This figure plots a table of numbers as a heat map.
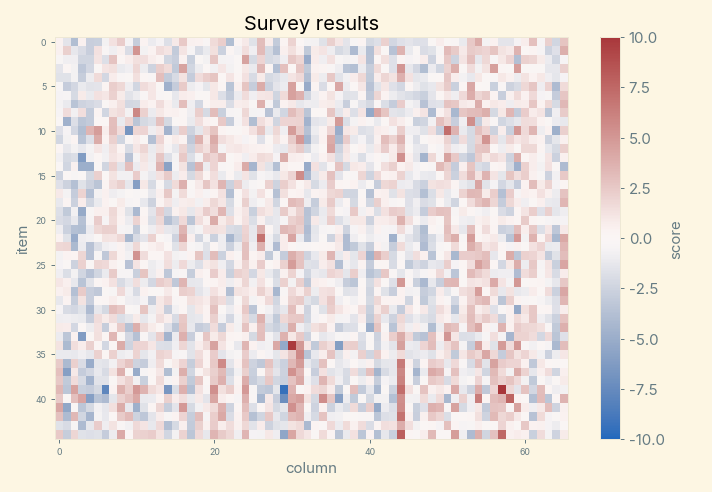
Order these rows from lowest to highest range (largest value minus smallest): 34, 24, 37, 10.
24, 37, 10, 34
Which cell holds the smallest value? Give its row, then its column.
39, 29
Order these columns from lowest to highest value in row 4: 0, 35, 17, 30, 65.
17, 0, 65, 30, 35
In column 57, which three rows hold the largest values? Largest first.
39, 44, 34
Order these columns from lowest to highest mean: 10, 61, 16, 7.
10, 61, 7, 16
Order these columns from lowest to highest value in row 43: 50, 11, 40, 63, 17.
17, 40, 63, 11, 50
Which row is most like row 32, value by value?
1
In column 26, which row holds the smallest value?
40
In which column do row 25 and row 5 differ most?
36
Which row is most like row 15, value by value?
35
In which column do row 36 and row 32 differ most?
21
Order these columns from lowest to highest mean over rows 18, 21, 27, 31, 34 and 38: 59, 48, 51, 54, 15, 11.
15, 11, 48, 51, 54, 59
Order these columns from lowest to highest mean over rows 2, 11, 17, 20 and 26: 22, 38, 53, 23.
22, 38, 23, 53
